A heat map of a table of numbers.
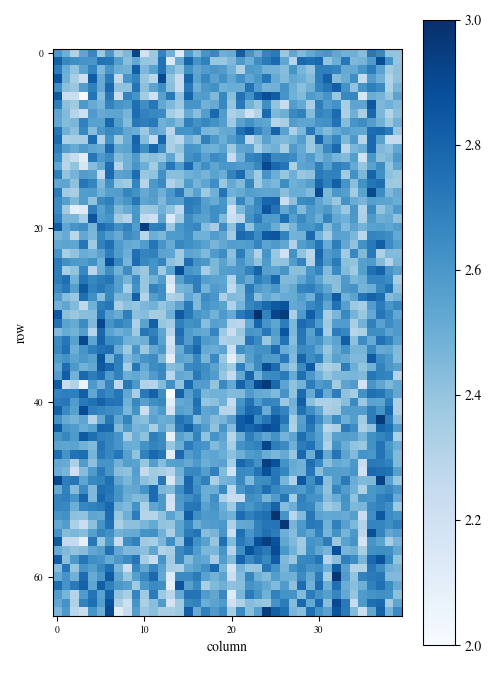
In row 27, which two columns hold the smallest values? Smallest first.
13, 20
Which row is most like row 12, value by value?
18
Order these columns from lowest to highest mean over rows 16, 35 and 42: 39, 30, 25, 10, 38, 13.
13, 39, 10, 38, 25, 30
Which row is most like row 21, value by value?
47
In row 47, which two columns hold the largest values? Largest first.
24, 25
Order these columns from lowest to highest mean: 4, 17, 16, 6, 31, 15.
31, 17, 4, 16, 15, 6
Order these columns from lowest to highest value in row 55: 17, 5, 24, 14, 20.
20, 17, 14, 5, 24
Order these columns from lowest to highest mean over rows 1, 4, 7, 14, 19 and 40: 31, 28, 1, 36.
1, 31, 28, 36
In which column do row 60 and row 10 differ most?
11
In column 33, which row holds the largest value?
33
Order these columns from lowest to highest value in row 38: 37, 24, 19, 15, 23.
37, 19, 15, 23, 24
